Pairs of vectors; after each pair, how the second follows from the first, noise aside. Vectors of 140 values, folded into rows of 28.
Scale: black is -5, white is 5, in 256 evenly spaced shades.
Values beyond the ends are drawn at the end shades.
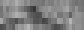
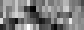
scaled up.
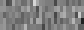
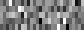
wrapped around, scaled up.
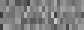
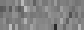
wrapped around, partly zeroed.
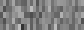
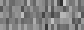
reversed.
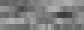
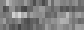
reversed, negated.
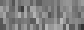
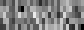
scaled up.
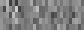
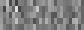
copied.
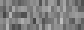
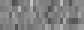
wrapped around, partly zeroed.
